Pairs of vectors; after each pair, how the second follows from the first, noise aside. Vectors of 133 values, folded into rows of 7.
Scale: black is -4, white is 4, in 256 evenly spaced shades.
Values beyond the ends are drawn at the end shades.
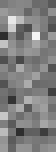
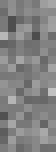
negated, shrunk.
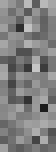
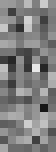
copied.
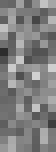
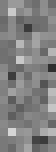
wrapped around, partly zeroed.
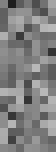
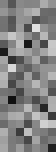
wrapped around.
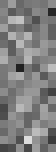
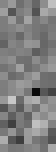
wrapped around, partly zeroed.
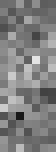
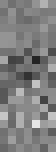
wrapped around, partly zeroed.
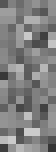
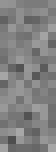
negated, shrunk.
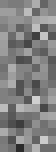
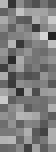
wrapped around, negated.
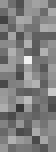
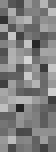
copied.
